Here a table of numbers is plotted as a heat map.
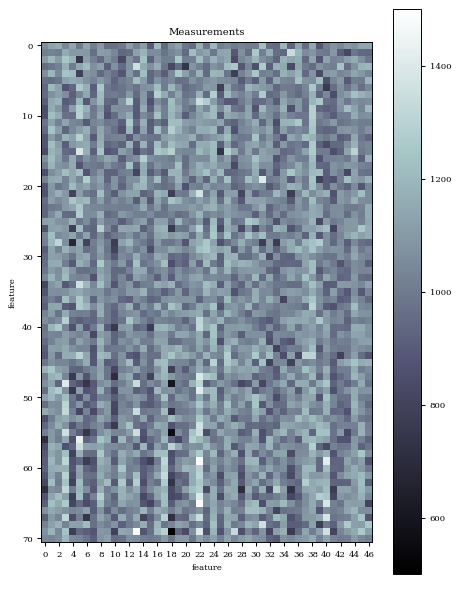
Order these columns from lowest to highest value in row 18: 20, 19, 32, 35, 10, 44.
10, 20, 32, 44, 19, 35
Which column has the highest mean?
22
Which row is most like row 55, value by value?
48
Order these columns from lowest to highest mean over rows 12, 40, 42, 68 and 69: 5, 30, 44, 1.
30, 5, 44, 1
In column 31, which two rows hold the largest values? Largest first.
19, 68
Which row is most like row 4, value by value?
2
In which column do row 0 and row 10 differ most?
5
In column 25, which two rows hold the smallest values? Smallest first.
15, 6
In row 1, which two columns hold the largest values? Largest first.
35, 30
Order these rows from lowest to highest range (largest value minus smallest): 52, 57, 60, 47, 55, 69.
60, 57, 52, 47, 55, 69
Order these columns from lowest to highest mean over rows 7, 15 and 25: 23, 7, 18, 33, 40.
7, 33, 23, 40, 18
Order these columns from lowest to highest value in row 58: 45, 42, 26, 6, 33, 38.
6, 42, 26, 33, 38, 45
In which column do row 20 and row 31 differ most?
4
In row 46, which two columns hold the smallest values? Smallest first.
18, 10
